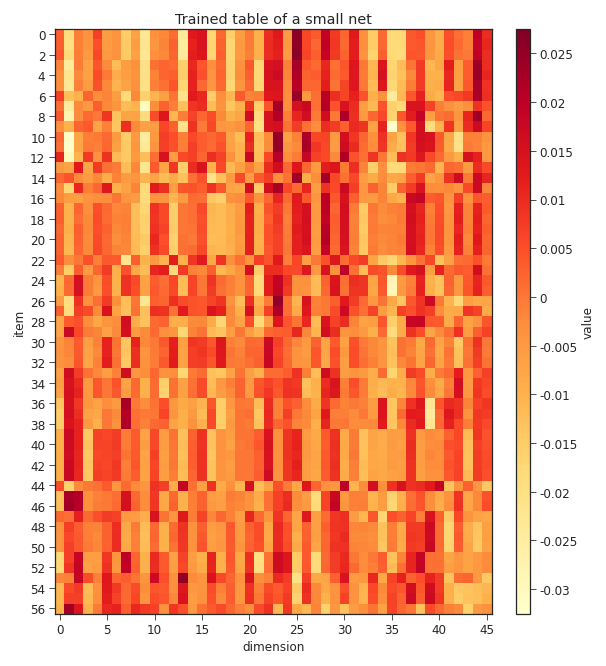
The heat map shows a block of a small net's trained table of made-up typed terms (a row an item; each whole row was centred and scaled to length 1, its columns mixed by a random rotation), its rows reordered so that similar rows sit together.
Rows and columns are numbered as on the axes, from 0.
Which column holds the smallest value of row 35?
11
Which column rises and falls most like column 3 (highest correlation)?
43
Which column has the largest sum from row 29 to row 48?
1
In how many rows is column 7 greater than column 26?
22
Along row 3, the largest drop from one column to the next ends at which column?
35
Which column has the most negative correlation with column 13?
45
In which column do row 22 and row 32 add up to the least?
7
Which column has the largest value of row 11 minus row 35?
26
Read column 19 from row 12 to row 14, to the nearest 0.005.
-0.01 -0.005 0.005
